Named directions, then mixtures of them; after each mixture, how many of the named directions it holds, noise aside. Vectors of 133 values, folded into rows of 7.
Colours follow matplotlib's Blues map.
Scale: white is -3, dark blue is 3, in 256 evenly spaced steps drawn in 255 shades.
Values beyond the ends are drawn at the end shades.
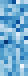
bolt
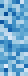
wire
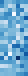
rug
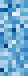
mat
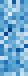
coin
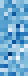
four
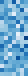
four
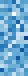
four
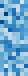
one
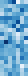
one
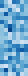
three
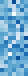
four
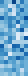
three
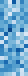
one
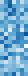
two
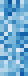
one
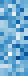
two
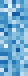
two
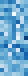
three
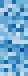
four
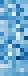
two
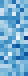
two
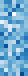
four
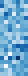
two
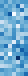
two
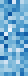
one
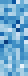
one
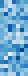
three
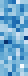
one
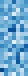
four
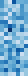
two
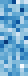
one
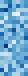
one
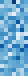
four
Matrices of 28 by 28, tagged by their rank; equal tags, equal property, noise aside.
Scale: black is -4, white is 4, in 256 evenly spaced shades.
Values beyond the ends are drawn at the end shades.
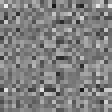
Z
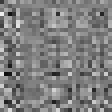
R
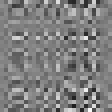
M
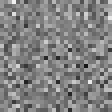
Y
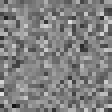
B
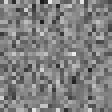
B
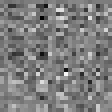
Z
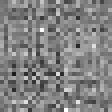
Z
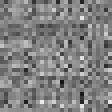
Z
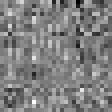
Z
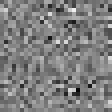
Y
